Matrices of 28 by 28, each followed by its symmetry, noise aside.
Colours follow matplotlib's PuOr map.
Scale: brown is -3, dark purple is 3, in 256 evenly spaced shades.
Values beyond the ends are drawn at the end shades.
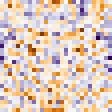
mirrored left to right.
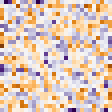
same after a half turn.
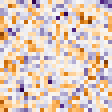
antisymmetric.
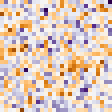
no symmetry.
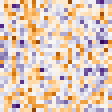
mirrored top to bottom.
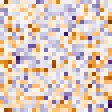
no symmetry.
